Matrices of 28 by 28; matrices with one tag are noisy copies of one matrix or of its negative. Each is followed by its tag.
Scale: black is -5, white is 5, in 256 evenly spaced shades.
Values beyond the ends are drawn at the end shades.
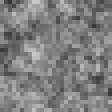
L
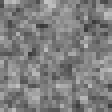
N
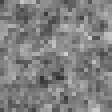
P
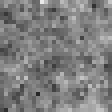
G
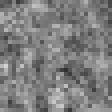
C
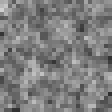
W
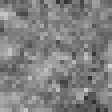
G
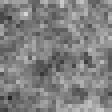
G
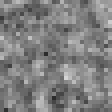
C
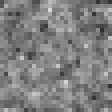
N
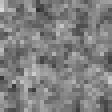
W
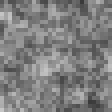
G
